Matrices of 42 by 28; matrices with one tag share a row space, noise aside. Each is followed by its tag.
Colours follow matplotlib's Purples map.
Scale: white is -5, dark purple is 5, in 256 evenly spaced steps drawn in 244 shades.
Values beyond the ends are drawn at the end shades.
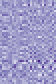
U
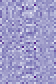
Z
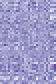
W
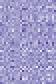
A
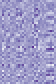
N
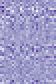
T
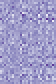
A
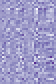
N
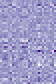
U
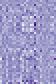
Z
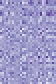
A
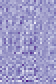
Z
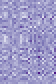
U
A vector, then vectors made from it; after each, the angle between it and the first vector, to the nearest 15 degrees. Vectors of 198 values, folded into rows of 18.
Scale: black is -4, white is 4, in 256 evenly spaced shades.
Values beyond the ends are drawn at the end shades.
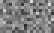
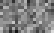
90 degrees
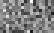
45 degrees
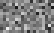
120 degrees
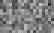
150 degrees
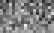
135 degrees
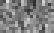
90 degrees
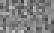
105 degrees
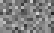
30 degrees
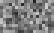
60 degrees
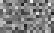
15 degrees
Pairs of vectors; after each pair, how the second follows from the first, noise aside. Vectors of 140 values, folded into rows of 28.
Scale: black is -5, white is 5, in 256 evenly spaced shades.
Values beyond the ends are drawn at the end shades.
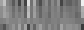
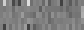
partly zeroed.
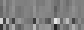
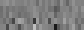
partly zeroed.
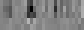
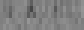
shrunk.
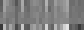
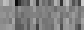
reversed, negated.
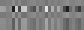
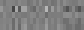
shrunk.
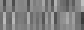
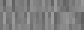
shrunk.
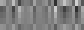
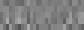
reversed, negated, shrunk.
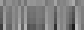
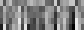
scaled up.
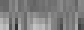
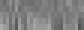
shrunk.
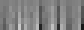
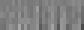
shrunk.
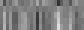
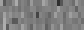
partly zeroed.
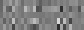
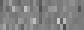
partly zeroed.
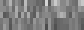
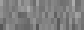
reversed, negated, shrunk.
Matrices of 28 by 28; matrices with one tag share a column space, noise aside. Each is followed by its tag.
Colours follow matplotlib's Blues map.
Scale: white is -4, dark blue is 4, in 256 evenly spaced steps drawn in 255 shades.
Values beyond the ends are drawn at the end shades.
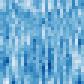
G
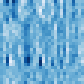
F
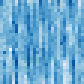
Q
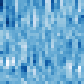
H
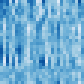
F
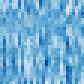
G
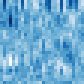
H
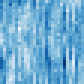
Q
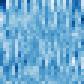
H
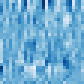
H
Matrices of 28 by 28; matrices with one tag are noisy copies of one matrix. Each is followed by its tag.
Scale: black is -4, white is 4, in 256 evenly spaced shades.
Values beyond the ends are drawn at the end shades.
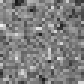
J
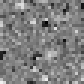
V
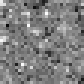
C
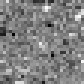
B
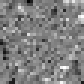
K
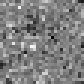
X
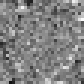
K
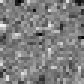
J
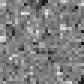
C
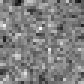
J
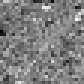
B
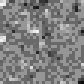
C
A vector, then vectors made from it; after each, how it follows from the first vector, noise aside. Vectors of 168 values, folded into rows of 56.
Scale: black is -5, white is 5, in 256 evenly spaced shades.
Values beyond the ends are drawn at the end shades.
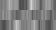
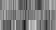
reversed, negated.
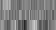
reversed, negated, partly zeroed.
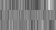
wrapped around, partly zeroed.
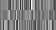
sign-scrambled.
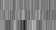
reversed, negated, partly zeroed.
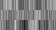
reversed, negated.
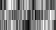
wrapped around, scaled up.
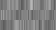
shrunk.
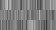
reversed, negated, partly zeroed.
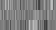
reversed, negated, partly zeroed.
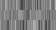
reversed, negated, partly zeroed.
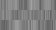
shrunk.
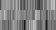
reversed, negated.
